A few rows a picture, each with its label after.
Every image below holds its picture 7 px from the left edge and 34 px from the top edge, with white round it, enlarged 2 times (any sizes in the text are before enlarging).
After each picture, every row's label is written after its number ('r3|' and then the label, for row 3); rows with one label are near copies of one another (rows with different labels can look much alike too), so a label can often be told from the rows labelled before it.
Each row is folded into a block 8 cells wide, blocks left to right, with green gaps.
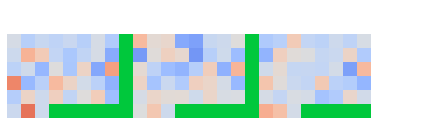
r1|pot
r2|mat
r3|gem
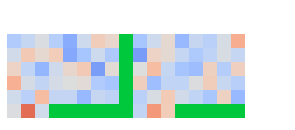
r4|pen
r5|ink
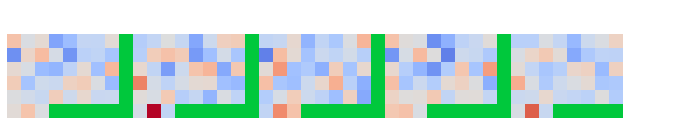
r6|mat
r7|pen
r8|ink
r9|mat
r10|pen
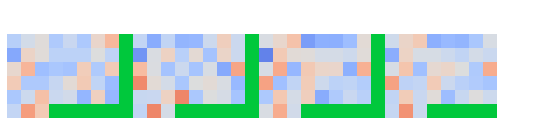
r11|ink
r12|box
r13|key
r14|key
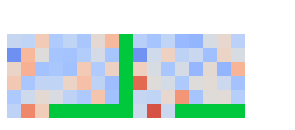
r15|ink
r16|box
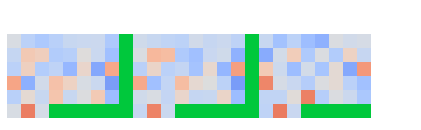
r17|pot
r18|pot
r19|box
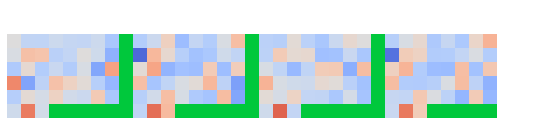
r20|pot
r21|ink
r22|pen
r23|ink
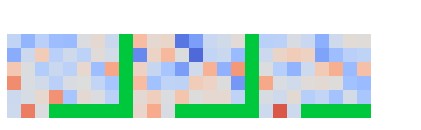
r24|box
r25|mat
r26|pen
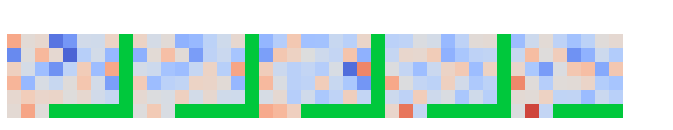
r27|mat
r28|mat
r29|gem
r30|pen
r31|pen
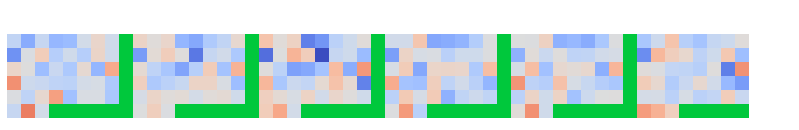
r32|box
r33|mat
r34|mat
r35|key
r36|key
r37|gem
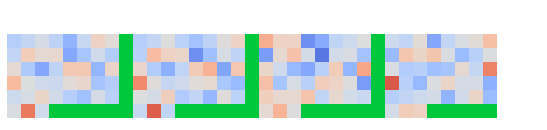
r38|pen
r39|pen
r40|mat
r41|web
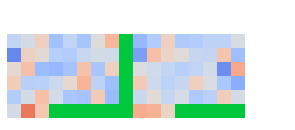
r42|ink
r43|gem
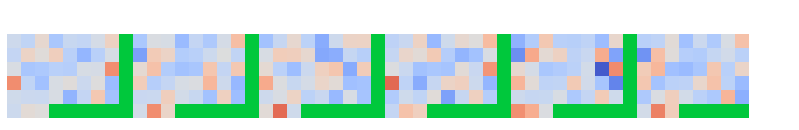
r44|web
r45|ink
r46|pen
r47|web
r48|gem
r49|ink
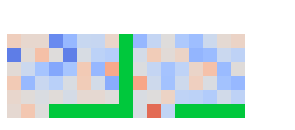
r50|mat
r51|pen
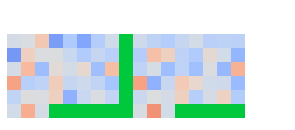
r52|key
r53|pot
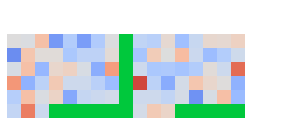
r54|key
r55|web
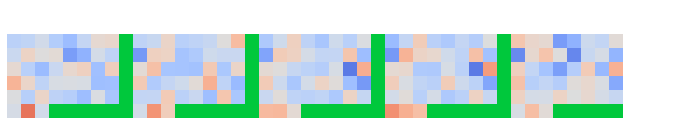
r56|pen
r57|ink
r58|gem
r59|gem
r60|mat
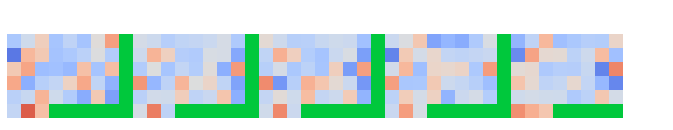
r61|ink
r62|pot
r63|pot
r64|key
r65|gem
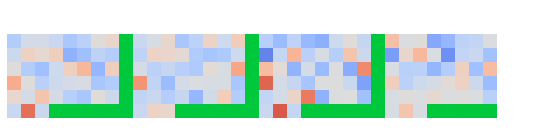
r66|pen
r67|web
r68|box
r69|mat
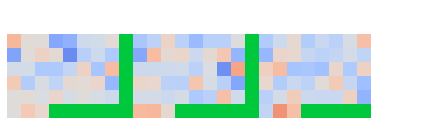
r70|mat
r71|gem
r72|ink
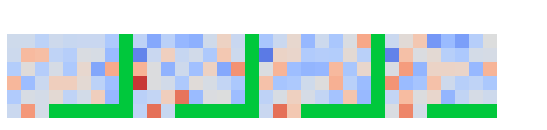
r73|pot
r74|box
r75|ink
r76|key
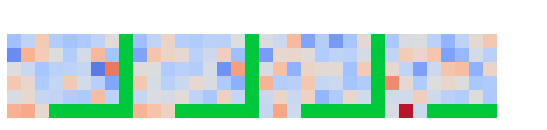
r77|gem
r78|gem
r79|key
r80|pen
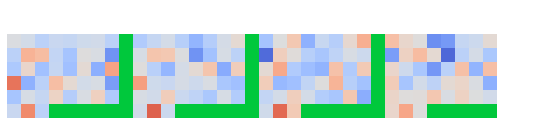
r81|pot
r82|pen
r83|ink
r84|mat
